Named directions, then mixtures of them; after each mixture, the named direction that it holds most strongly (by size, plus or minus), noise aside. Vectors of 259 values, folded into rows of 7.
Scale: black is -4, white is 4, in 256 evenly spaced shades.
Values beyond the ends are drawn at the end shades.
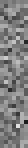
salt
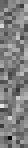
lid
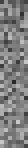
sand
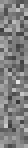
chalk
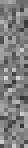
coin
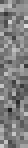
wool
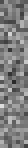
sand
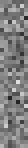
chalk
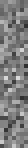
coin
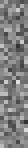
chalk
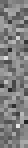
salt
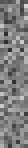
sand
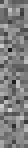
sand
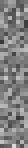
coin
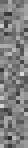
lid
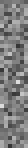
chalk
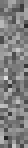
coin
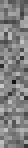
sand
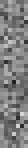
salt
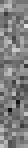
wool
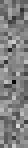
salt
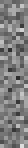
salt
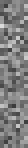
salt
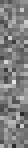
coin
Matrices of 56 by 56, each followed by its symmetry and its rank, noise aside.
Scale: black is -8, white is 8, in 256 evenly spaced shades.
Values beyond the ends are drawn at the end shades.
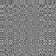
no symmetry, rank three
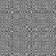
symmetric, rank three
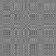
no symmetry, rank two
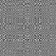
no symmetry, rank two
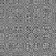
symmetric, rank four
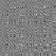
antisymmetric, rank four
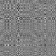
no symmetry, rank three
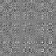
symmetric, rank four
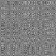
antisymmetric, rank four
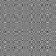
antisymmetric, rank two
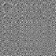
symmetric, rank four
